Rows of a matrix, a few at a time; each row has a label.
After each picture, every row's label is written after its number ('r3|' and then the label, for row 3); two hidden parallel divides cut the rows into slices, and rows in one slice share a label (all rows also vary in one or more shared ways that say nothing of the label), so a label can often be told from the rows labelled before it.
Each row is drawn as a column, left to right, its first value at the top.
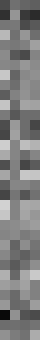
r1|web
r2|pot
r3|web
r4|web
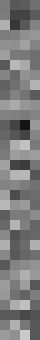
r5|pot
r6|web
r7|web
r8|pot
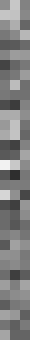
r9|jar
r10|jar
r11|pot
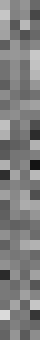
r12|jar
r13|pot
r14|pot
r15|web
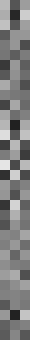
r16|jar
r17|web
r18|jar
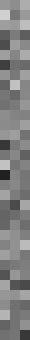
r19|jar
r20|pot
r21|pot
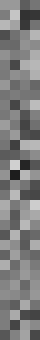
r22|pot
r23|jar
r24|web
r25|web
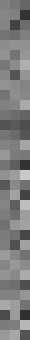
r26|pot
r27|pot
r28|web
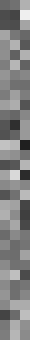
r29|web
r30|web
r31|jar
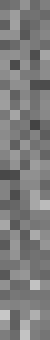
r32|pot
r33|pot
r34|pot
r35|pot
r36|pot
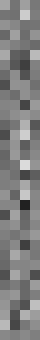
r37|pot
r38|pot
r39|jar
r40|pot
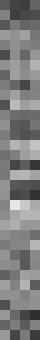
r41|pot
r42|web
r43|web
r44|web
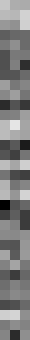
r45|jar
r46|jar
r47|jar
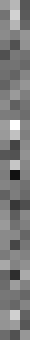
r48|pot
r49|jar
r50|pot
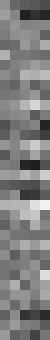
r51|pot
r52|pot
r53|web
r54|web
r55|web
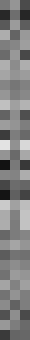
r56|web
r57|pot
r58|web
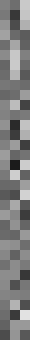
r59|pot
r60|web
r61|jar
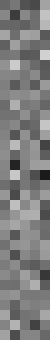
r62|pot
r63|web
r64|pot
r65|pot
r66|jar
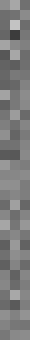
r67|pot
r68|pot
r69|pot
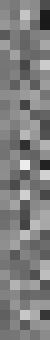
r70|pot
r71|pot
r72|jar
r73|pot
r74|web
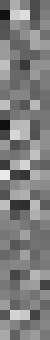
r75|web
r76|jar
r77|jar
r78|web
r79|pot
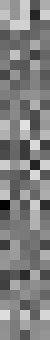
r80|jar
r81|pot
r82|jar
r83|web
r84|jar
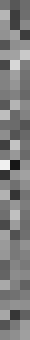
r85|jar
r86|web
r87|pot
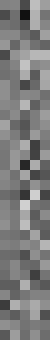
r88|pot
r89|pot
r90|web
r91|jar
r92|pot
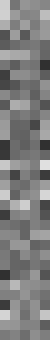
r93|jar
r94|pot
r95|pot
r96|pot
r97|jar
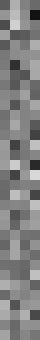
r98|pot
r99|jar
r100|pot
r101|web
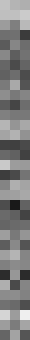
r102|jar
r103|jar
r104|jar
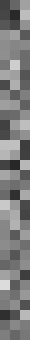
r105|web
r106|web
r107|jar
